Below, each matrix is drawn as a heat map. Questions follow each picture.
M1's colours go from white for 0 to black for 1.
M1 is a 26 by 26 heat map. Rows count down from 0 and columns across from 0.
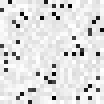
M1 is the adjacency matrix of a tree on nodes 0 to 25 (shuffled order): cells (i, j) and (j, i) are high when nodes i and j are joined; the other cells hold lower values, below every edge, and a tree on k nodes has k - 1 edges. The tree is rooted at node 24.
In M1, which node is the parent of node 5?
3
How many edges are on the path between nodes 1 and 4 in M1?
3
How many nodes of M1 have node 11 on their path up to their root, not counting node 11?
2
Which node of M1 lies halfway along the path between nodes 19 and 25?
22
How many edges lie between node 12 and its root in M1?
3
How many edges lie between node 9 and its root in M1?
3
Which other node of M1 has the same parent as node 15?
17
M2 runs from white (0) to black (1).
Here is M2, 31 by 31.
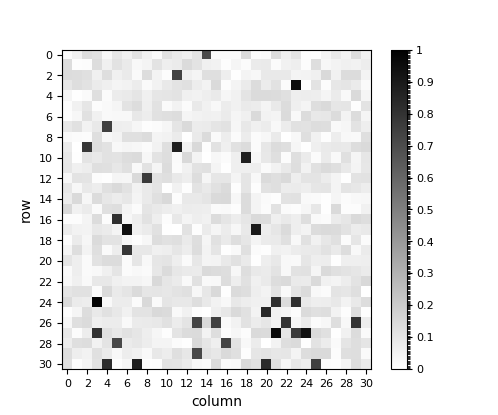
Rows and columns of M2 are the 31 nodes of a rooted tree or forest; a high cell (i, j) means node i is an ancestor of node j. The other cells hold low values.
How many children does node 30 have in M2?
2
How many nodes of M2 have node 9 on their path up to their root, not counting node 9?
2
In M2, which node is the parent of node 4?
7
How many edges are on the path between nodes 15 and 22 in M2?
2
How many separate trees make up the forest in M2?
10
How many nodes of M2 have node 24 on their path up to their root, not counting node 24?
3
